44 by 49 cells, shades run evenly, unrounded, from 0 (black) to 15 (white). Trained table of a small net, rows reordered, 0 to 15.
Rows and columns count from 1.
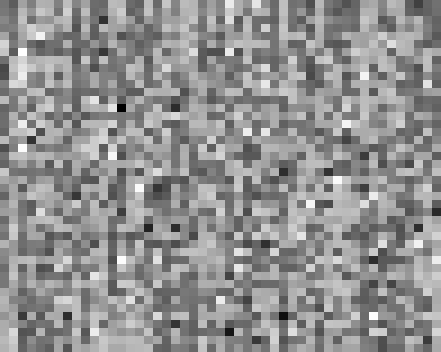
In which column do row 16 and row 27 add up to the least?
49
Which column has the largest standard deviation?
3
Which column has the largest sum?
2
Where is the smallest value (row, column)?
14, 14
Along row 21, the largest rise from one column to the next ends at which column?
47
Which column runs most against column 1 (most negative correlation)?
4
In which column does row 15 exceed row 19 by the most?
20
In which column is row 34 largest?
27
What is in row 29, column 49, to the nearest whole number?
11
